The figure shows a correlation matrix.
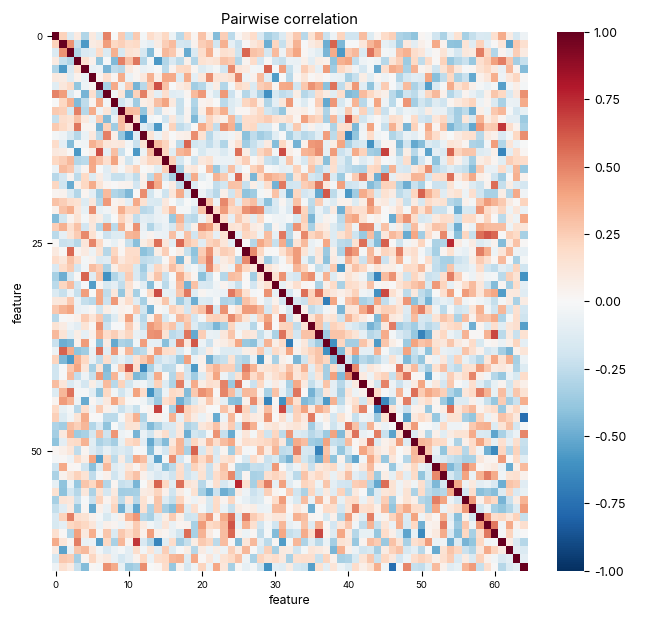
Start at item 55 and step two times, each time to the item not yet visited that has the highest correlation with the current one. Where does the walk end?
25
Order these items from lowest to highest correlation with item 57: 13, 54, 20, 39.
13, 39, 20, 54
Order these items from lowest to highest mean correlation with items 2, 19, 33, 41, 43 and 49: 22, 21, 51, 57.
22, 51, 57, 21
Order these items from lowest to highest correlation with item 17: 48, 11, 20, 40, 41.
11, 20, 40, 48, 41
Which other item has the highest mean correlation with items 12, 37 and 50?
19
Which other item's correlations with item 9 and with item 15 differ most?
3
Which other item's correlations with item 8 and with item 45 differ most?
44
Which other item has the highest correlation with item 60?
36
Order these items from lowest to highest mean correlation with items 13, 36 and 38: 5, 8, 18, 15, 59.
59, 5, 15, 8, 18
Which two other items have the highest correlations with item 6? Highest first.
14, 38
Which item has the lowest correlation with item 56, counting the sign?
61
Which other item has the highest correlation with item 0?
7
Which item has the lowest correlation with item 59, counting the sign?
50
